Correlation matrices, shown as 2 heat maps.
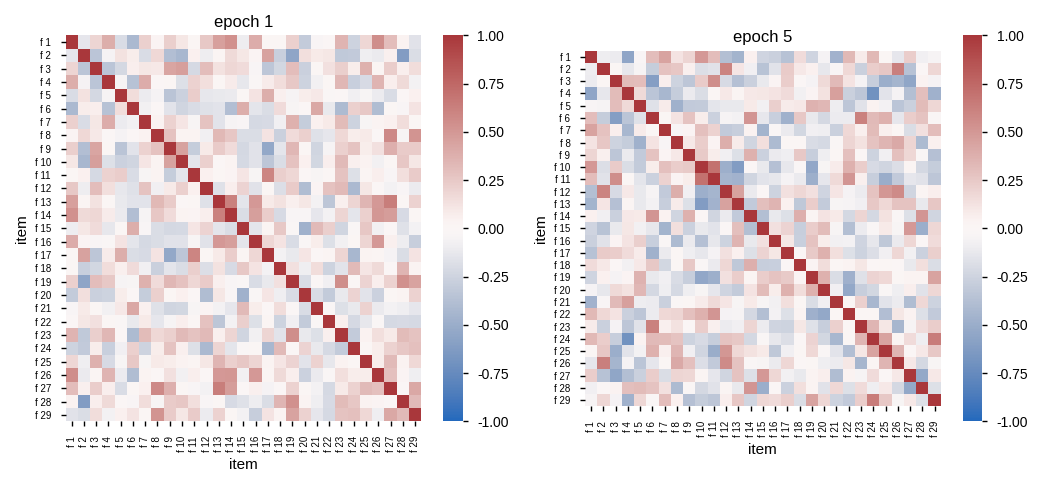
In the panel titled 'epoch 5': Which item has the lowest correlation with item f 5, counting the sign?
f 8
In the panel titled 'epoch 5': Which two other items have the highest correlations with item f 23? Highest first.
f 6, f 24
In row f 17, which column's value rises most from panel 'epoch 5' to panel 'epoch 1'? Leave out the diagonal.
f 11
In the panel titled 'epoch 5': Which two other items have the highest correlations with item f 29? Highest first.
f 24, f 19
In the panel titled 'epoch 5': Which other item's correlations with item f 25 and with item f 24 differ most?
f 4
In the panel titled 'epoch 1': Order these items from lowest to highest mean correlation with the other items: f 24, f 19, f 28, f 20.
f 20, f 24, f 28, f 19
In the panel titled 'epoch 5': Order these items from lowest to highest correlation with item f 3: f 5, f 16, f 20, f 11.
f 16, f 20, f 5, f 11
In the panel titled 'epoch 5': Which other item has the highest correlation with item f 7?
f 1
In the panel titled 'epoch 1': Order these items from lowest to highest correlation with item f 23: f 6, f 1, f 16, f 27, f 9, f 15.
f 6, f 15, f 16, f 27, f 9, f 1
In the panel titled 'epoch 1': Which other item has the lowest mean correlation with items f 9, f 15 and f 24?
f 17
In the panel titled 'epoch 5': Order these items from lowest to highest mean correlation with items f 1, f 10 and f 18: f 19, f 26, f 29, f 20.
f 19, f 29, f 26, f 20
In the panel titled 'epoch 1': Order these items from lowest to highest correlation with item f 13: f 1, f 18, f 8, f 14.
f 18, f 8, f 1, f 14
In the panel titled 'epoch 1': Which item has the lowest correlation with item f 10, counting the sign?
f 2
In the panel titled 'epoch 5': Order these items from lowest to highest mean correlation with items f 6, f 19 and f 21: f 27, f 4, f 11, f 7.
f 11, f 7, f 27, f 4
